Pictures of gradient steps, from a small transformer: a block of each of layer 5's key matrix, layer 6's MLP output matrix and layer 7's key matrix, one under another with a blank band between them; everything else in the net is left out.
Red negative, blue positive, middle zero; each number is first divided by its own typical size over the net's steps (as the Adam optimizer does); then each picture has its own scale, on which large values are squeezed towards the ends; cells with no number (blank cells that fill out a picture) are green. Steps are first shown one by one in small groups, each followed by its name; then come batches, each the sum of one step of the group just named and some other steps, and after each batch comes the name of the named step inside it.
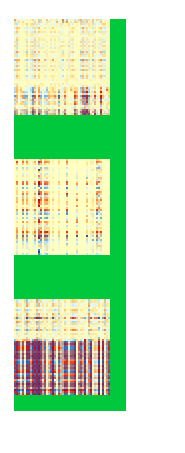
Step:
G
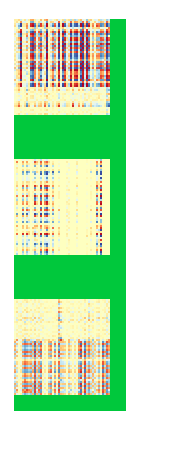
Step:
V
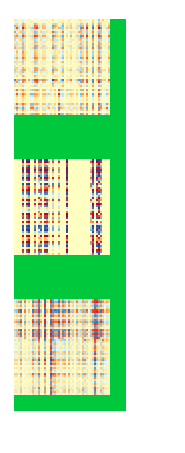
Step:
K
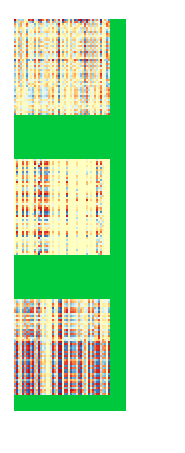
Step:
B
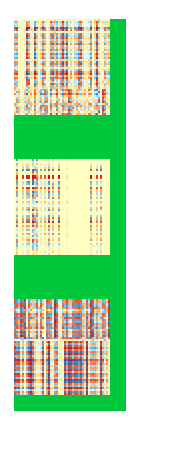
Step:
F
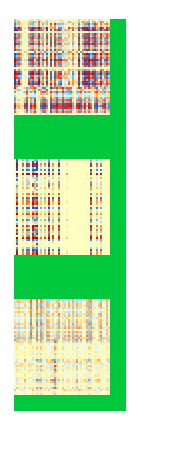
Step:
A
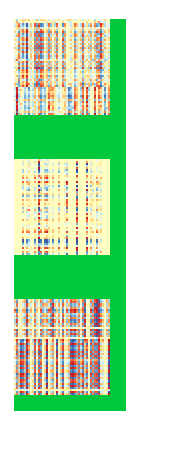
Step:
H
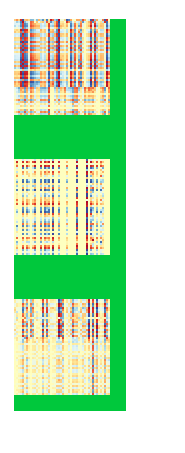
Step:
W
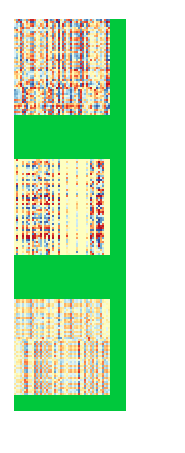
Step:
V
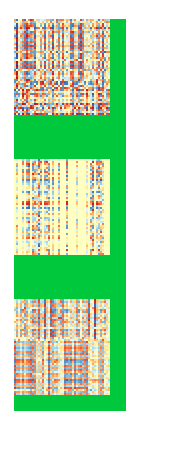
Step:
F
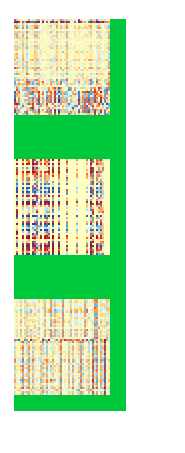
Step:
K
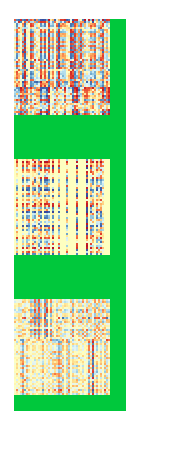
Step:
W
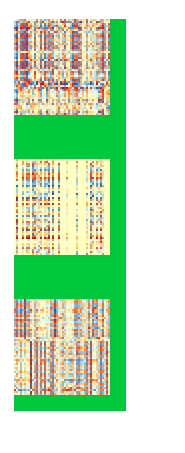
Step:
F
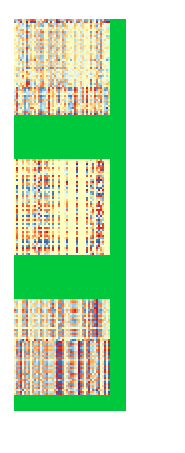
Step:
H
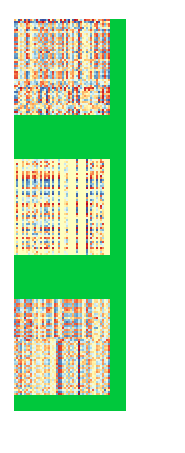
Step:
F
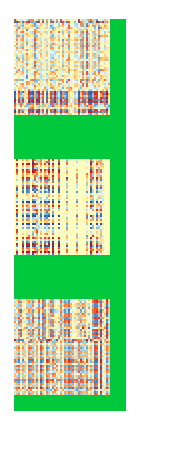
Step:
V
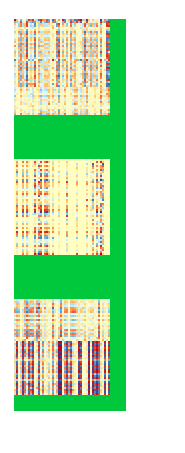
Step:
B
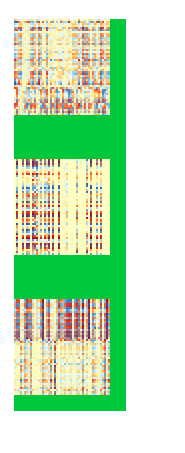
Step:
A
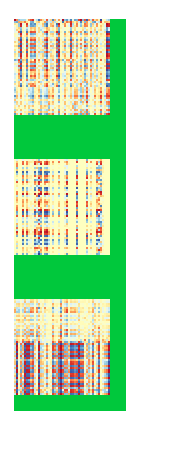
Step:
B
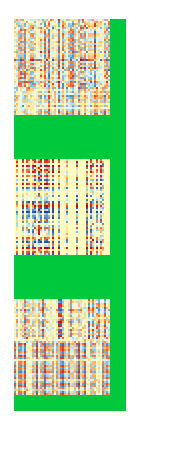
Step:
W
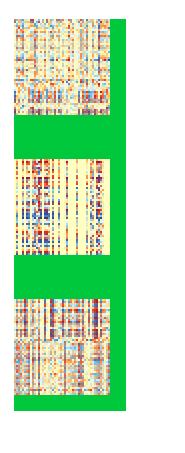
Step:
G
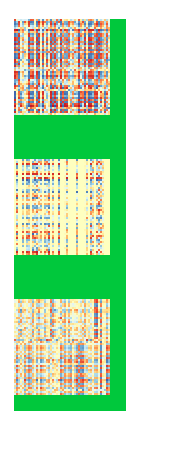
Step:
A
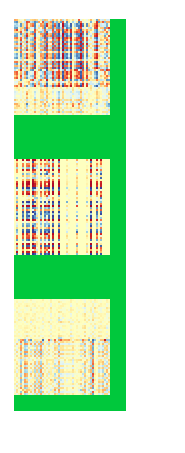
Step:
V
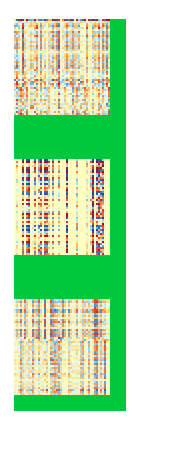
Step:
K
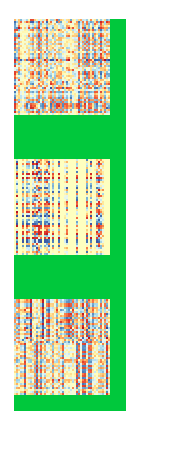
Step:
A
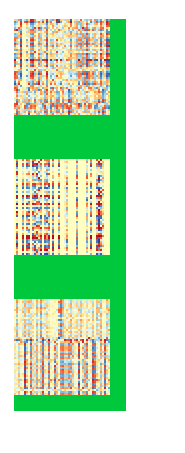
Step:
A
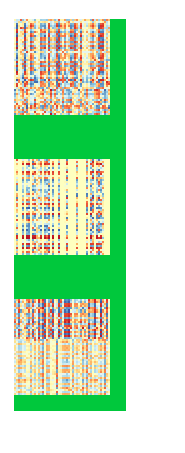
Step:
W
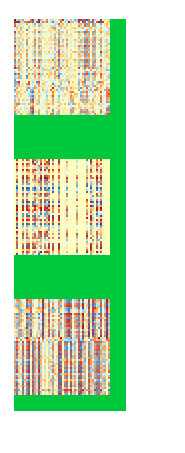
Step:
B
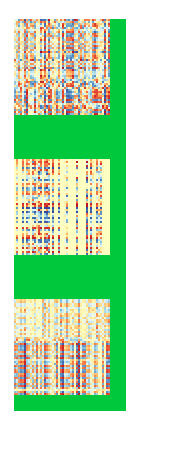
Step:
V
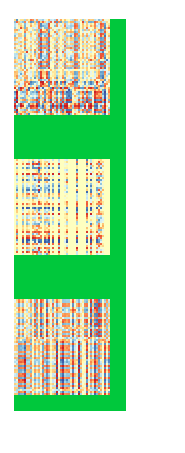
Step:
H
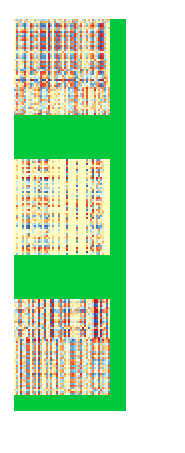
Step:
H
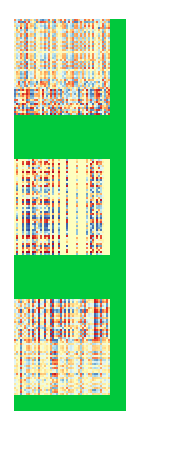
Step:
K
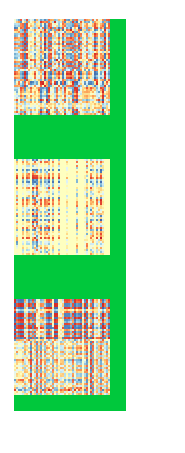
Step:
F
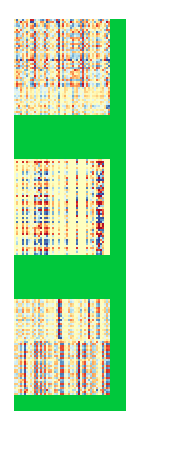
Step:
V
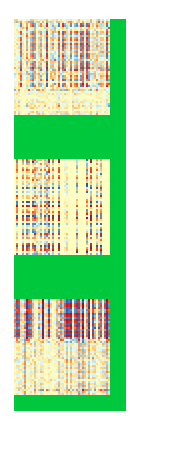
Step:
V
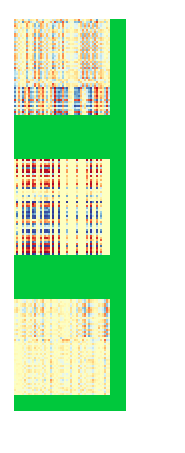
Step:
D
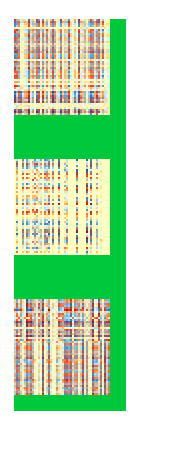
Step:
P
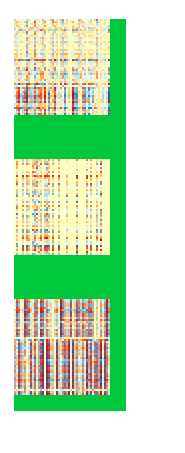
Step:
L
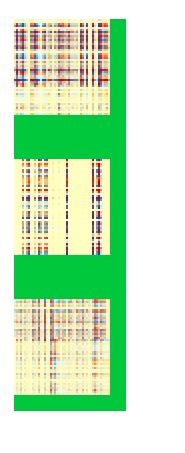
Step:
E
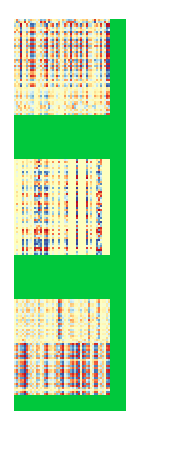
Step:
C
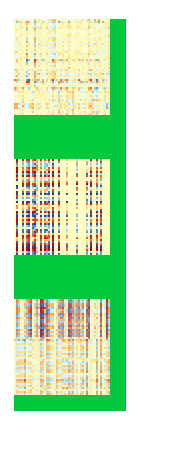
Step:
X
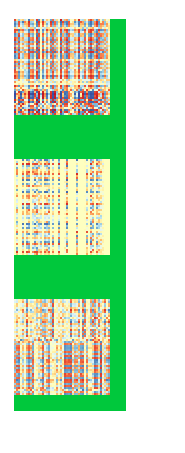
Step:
P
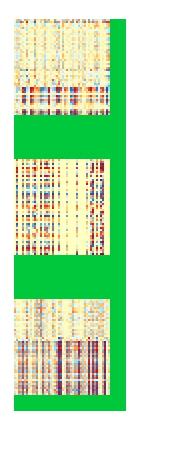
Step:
X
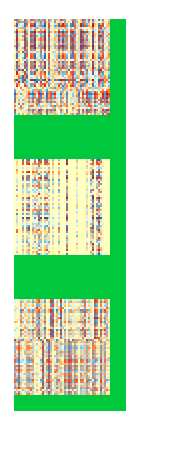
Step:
E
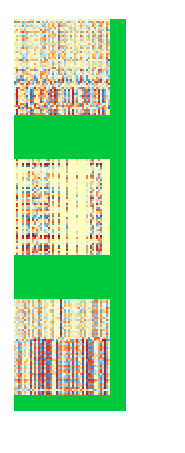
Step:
L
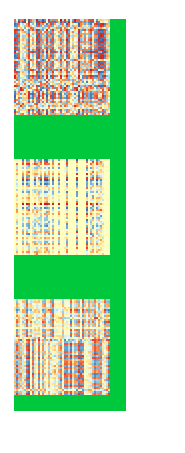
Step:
P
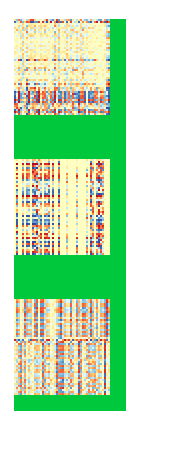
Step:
L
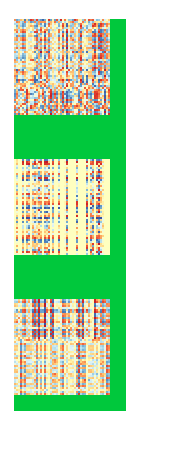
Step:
E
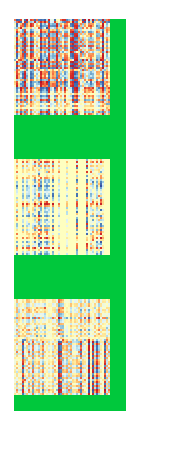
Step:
X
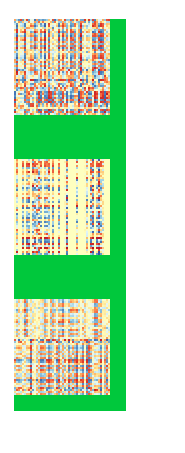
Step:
E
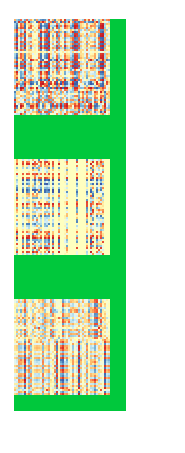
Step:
C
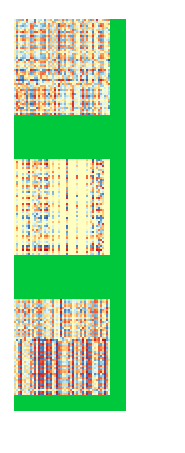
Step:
L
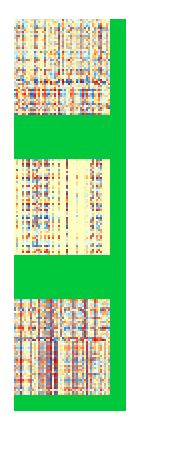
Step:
L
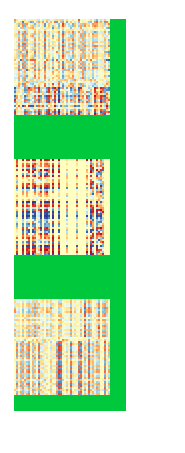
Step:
D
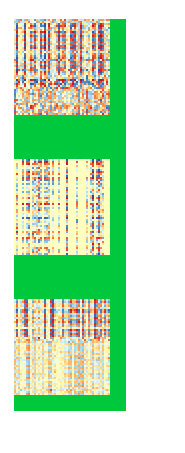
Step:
E
